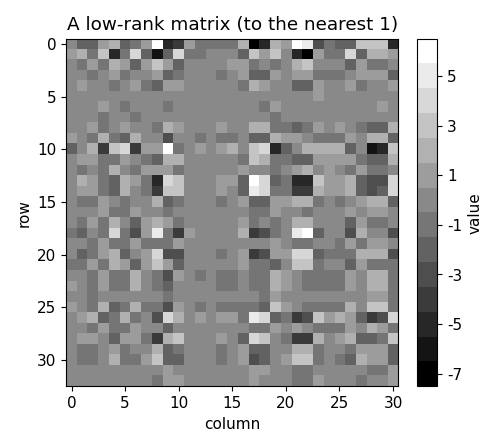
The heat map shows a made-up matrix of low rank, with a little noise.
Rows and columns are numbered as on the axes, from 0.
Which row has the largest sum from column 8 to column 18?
10
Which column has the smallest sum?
9
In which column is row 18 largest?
22
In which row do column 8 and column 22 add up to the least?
1
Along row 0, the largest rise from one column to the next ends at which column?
19
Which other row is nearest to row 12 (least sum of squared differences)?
17
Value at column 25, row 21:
0
